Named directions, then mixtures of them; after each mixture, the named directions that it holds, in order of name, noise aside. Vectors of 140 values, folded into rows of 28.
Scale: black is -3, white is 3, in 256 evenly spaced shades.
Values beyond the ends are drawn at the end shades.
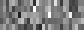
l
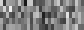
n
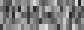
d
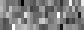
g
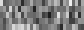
d, g, n.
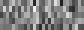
l, n.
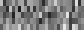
d, n.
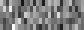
g, l, n.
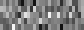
d, g, l.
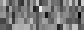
d, g.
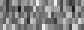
d, l.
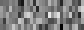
g, l.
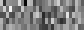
n.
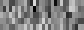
l, n.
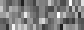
g.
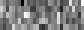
g.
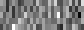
d, g, l.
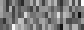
d, g, l.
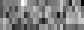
g.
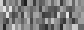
g, n.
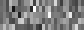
l.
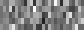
l, n.
